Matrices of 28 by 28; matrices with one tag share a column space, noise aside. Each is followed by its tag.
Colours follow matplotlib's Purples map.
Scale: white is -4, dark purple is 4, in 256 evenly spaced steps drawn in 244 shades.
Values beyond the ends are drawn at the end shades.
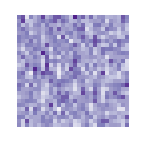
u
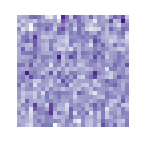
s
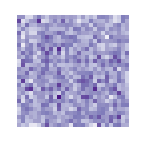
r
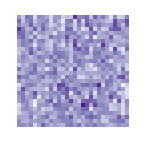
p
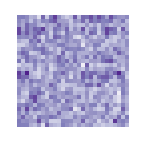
u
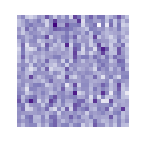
p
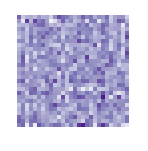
r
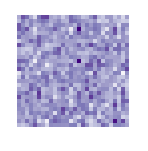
u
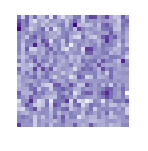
p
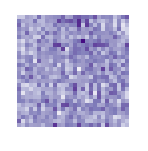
p
